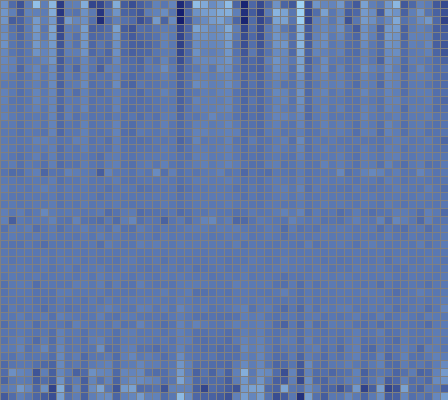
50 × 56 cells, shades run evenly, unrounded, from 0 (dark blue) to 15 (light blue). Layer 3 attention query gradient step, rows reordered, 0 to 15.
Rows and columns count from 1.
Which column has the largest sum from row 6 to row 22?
38
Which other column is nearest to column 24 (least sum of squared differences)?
55
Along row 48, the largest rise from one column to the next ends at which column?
39
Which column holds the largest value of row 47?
31
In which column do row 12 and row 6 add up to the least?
23
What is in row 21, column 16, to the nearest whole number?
7
